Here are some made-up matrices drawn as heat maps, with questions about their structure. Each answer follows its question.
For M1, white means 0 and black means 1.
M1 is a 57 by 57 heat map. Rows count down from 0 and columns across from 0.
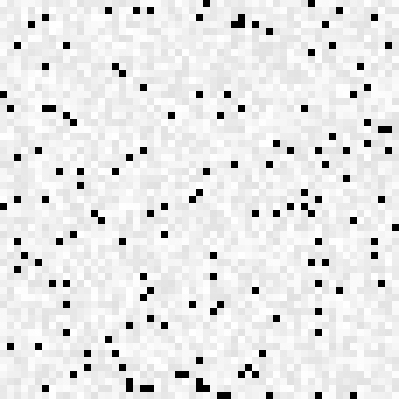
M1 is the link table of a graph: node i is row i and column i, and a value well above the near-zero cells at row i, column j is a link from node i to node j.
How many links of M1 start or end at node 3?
6
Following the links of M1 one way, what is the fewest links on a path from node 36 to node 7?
6
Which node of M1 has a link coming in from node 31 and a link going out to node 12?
node 50
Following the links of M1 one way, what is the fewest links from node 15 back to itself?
2
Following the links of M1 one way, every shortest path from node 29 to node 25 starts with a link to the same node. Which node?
node 41
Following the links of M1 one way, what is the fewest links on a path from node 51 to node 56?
7
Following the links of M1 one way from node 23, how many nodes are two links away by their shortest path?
3
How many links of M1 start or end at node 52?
6
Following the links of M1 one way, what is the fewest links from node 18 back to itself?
2
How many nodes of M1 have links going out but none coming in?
3
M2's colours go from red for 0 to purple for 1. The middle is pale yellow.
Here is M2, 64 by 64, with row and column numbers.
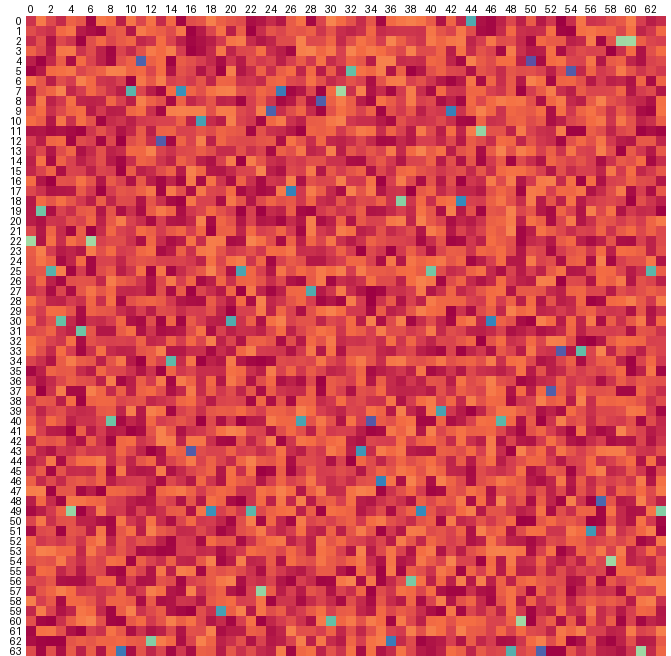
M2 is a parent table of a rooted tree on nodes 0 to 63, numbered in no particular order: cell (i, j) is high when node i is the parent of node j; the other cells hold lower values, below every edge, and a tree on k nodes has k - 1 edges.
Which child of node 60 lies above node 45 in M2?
49
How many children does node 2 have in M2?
2
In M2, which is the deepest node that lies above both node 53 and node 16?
43
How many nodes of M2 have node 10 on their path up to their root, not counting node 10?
2
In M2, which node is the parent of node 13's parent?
62
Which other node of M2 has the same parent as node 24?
42
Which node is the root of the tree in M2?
7
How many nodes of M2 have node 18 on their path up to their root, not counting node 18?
7
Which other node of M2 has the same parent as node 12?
36
